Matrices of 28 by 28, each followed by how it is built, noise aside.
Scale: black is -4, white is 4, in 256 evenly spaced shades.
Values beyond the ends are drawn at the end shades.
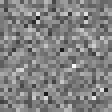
repeating columns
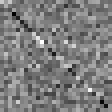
diagonal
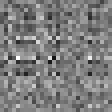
low rank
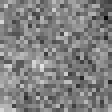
smooth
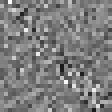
banded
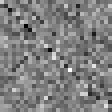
diagonal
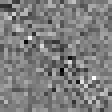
banded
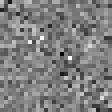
banded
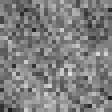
smooth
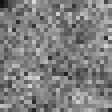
smooth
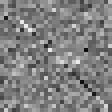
diagonal
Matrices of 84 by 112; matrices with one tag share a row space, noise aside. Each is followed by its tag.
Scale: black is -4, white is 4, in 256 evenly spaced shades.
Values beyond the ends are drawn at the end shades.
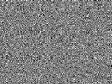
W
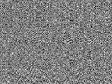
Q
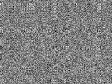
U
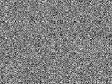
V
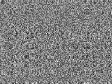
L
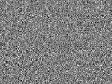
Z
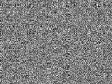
U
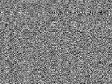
V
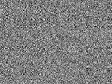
W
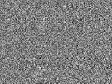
Q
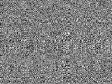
U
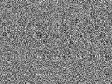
Q
